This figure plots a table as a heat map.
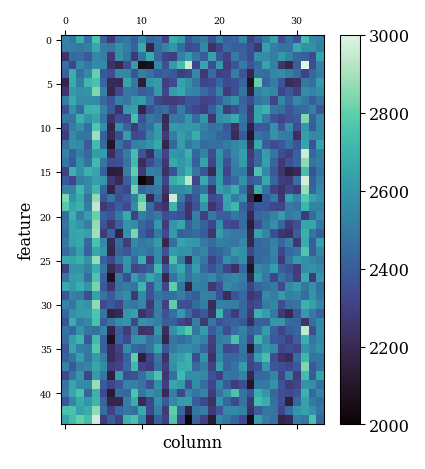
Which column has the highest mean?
4
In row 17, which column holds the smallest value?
6
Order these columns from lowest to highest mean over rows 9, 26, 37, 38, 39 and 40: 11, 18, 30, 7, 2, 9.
30, 7, 11, 18, 9, 2
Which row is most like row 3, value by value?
16
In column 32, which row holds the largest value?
43
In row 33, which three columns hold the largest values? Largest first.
31, 16, 15
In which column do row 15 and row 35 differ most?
9
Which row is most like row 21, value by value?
39
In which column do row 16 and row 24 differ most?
10
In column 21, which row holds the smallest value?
29
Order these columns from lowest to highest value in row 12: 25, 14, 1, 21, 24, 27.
24, 27, 14, 21, 1, 25
